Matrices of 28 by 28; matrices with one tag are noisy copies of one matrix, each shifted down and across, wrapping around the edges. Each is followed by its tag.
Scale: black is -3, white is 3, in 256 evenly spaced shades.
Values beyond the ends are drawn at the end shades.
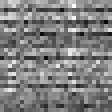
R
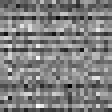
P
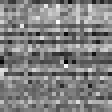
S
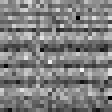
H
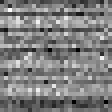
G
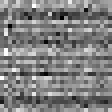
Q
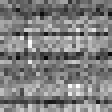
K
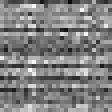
R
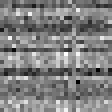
K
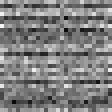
R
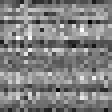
K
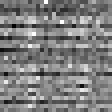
R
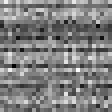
G
